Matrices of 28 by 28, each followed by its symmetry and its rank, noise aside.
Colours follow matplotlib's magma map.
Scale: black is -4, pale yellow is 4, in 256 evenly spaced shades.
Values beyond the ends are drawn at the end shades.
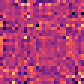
antisymmetric, rank six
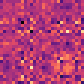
symmetric, rank three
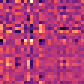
no symmetry, rank three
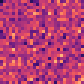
symmetric, rank six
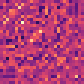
symmetric, rank six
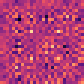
symmetric, rank four
